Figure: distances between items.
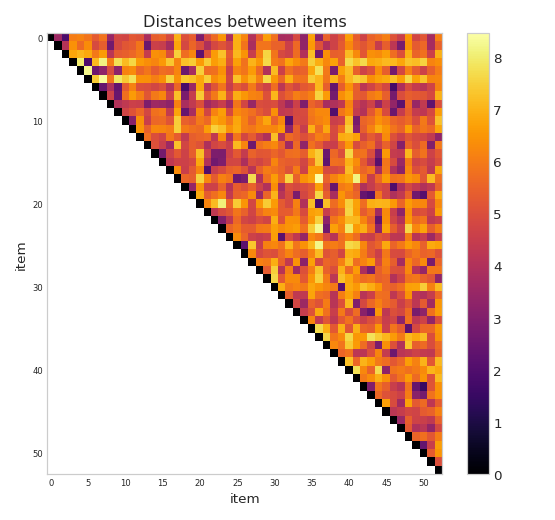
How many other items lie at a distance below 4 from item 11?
3
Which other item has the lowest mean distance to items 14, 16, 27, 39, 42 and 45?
8
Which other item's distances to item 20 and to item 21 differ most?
36
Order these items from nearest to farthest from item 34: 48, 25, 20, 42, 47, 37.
47, 20, 42, 37, 48, 25
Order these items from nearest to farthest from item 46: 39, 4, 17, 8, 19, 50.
4, 8, 19, 50, 39, 17
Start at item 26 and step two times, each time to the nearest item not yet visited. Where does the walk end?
17
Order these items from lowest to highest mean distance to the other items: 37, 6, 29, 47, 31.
47, 6, 31, 37, 29
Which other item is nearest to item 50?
42
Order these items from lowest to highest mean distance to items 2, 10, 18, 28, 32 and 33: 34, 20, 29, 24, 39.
34, 24, 20, 39, 29
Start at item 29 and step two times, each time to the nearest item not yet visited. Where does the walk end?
12
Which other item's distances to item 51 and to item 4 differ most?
27
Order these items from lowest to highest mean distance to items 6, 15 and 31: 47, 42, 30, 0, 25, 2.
47, 42, 0, 25, 2, 30
